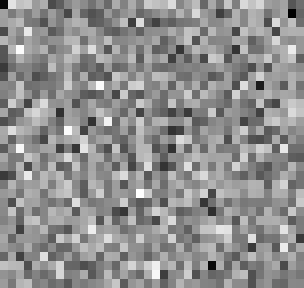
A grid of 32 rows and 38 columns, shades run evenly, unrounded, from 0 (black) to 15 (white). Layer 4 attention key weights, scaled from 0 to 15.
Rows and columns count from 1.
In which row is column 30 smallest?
6
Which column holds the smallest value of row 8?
1
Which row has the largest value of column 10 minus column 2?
23
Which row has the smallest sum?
8
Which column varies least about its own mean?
5
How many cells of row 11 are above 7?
27
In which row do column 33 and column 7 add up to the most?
17
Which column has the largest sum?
36
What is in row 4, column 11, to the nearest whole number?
10
